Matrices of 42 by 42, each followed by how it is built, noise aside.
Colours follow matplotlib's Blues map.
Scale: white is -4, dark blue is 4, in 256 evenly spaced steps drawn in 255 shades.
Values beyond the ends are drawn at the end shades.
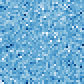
sparse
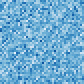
Hankel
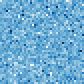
sparse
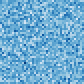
noise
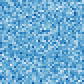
noise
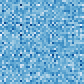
low rank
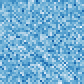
Toeplitz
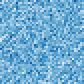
Hankel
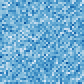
Hankel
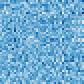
low rank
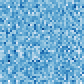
low rank
